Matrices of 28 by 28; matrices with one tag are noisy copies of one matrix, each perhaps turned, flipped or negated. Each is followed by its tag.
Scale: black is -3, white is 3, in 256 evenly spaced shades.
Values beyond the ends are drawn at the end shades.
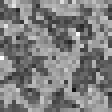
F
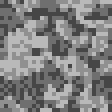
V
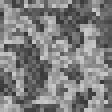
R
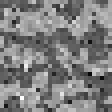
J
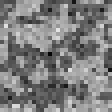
R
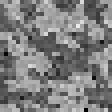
F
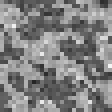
F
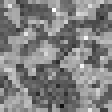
V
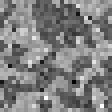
V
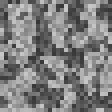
J
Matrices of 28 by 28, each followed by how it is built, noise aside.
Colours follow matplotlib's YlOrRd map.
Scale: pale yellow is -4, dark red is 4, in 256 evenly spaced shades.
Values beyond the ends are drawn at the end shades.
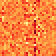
uneven columns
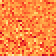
lower triangular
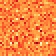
low rank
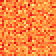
repeating rows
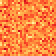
repeating rows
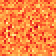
repeating columns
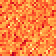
Hankel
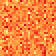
uneven columns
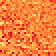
lower triangular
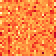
uneven columns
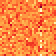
uneven columns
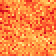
smooth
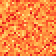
Hankel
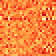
low rank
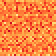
repeating columns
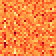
uneven columns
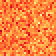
repeating rows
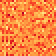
low rank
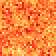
smooth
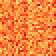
repeating rows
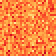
repeating rows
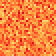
noise
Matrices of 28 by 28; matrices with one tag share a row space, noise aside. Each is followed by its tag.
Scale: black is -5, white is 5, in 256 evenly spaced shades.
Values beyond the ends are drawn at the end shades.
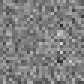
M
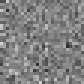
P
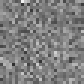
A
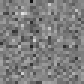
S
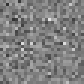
S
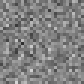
S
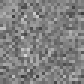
A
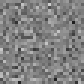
S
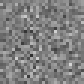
A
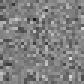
P
